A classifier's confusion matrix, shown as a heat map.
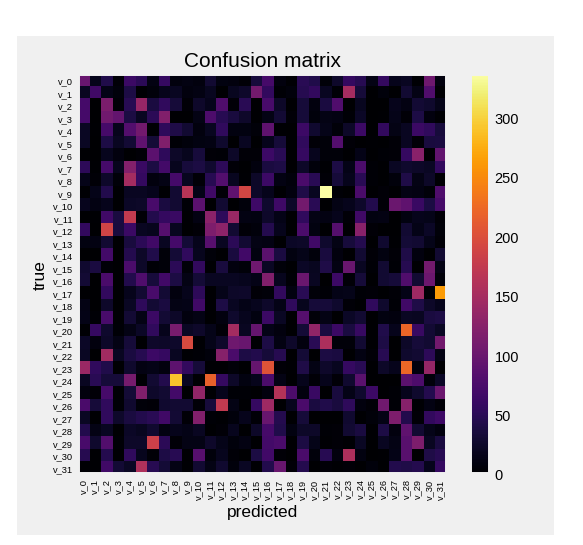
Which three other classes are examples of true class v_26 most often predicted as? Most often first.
v_12, v_16, v_28
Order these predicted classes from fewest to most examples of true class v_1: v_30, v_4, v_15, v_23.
v_4, v_30, v_15, v_23
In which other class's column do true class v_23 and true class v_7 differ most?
v_28
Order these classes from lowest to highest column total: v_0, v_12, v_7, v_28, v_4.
v_0, v_12, v_7, v_4, v_28
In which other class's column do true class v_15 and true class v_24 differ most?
v_8
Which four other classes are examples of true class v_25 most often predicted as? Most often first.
v_17, v_10, v_5, v_31
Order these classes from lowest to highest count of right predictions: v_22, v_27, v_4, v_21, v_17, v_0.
v_22, v_17, v_4, v_0, v_27, v_21
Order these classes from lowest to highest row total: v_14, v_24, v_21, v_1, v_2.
v_14, v_1, v_2, v_21, v_24
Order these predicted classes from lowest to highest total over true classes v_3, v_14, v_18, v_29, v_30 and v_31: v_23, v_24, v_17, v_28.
v_24, v_23, v_17, v_28
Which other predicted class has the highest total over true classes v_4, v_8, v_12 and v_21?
v_2
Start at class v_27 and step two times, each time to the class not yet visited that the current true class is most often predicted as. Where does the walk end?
v_19
